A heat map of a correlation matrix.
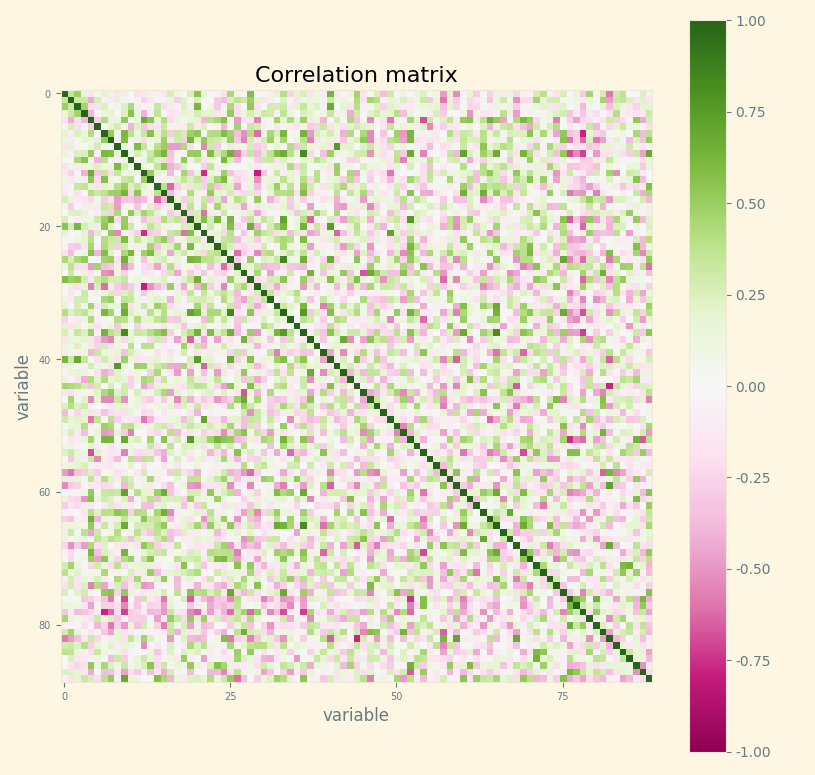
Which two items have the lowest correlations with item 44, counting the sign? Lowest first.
82, 68
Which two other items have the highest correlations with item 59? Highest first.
82, 57
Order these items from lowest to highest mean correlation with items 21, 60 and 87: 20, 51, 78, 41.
41, 78, 51, 20
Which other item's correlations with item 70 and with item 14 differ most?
23
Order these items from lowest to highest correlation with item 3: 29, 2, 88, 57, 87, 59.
57, 87, 59, 29, 88, 2
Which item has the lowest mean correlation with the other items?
78
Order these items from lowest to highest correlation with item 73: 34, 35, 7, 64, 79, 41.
35, 79, 7, 64, 41, 34
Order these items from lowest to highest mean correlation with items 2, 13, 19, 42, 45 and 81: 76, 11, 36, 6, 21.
76, 21, 11, 6, 36
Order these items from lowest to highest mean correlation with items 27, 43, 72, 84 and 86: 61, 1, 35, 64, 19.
64, 35, 1, 19, 61
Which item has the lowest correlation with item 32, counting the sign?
39
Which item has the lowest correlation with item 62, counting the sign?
72
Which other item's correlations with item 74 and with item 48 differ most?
70
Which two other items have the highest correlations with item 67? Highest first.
63, 45
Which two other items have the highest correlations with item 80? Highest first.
76, 78
